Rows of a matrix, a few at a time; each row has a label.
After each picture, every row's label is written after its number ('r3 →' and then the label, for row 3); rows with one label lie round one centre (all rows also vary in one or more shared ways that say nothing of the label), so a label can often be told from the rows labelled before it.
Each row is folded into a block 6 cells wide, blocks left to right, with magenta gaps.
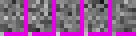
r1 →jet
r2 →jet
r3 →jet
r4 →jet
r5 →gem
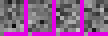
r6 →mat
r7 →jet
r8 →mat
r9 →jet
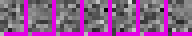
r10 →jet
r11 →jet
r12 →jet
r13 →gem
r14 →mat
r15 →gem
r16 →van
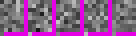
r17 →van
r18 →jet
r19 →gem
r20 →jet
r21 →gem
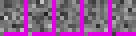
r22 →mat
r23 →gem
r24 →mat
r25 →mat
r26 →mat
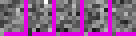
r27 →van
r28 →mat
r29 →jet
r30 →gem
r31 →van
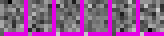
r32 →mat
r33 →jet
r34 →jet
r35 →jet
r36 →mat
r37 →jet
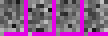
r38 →mat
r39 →gem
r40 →mat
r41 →mat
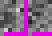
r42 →van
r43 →mat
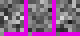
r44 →mat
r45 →gem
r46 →jet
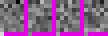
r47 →jet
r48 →gem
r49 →gem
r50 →van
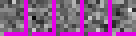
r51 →gem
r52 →van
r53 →mat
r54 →van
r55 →van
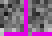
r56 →van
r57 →mat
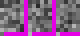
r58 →van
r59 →gem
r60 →jet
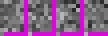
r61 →van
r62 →jet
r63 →jet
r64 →jet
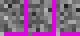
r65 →jet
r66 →van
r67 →gem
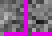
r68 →jet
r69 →van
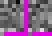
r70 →van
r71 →van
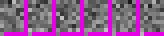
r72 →gem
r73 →van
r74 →mat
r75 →mat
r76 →jet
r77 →gem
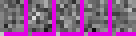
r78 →jet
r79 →gem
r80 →jet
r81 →jet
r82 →van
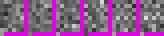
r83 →van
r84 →gem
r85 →jet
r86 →mat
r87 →jet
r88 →jet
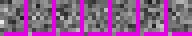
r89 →gem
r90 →gem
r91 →mat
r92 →mat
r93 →van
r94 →mat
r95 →gem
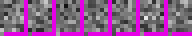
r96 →van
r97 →gem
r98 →gem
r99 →mat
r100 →van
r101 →jet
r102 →gem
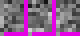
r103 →jet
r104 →van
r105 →jet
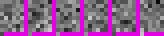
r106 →mat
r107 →mat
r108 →gem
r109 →jet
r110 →van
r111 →jet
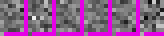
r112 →gem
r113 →mat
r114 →van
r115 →jet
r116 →van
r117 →gem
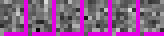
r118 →van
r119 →van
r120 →gem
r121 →mat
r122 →van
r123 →van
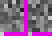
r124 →gem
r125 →jet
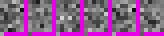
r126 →gem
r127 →mat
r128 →jet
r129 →van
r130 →gem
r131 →van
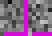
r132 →mat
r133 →gem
